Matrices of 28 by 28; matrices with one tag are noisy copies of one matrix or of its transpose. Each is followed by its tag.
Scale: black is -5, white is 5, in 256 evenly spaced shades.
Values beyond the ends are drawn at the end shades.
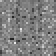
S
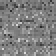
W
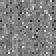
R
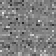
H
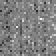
W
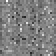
S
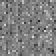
R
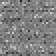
R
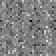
R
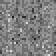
S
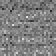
W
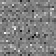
R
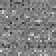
H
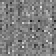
R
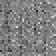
W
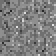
W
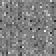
R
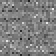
R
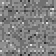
R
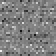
R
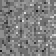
W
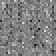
R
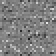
R
